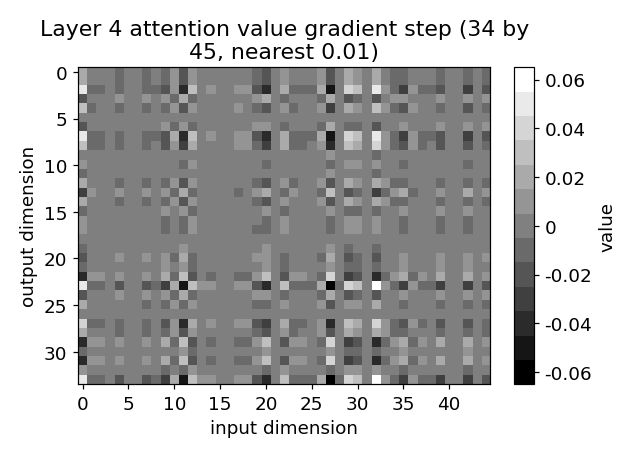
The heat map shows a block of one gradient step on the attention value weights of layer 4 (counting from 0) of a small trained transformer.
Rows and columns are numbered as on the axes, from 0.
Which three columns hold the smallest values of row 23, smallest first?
27, 11, 20
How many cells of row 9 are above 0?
1
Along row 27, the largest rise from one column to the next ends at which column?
12
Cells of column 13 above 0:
2
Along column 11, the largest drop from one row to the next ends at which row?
23
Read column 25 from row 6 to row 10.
0 -0.01 0 0 0
